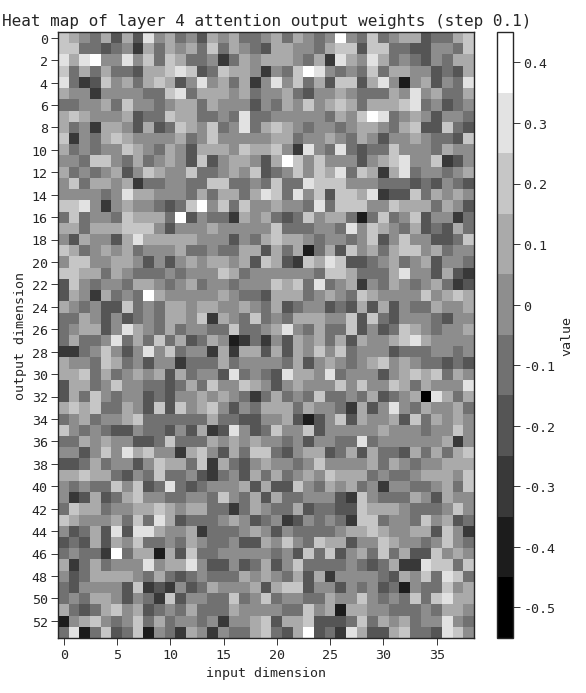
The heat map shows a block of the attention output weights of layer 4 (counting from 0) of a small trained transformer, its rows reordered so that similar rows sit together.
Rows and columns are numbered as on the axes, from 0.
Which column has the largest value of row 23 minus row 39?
8
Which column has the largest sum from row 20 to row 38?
24
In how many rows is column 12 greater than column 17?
26
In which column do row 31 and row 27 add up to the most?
5
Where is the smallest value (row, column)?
32, 34
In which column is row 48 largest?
36
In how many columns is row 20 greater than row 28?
16
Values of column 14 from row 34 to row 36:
0.1 -0.3 0.1
